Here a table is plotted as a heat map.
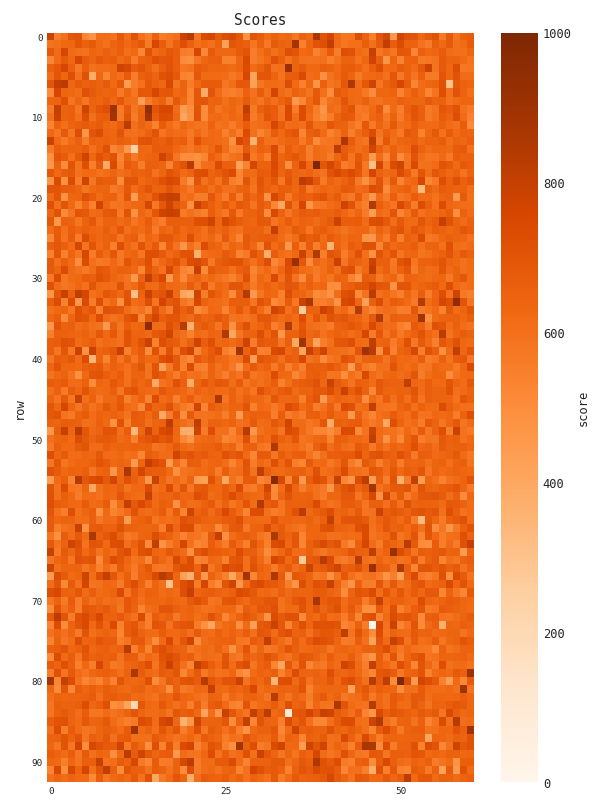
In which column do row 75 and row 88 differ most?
46
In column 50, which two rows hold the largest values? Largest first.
80, 66
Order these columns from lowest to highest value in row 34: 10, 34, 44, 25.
25, 34, 10, 44
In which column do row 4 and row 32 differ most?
12
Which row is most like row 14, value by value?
83
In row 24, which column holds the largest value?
32
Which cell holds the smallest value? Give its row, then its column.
73, 46
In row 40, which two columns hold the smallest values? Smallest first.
6, 29
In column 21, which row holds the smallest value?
27
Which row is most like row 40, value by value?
5
